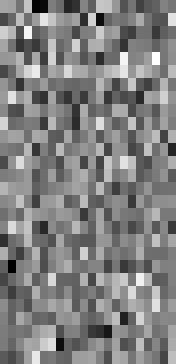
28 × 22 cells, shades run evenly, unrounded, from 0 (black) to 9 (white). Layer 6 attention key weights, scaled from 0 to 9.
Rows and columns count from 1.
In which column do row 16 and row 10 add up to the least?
10
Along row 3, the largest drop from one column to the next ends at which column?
5
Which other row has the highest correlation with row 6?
28
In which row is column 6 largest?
2
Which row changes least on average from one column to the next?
15
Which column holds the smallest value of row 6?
1
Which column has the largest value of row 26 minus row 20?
6
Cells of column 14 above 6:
4
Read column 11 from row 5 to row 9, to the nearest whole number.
3 6 4 2 6
